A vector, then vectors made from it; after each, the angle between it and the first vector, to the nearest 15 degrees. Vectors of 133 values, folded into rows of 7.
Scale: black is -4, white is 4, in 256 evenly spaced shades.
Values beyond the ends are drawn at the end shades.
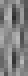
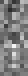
120 degrees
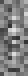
120 degrees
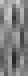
30 degrees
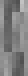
120 degrees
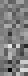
75 degrees
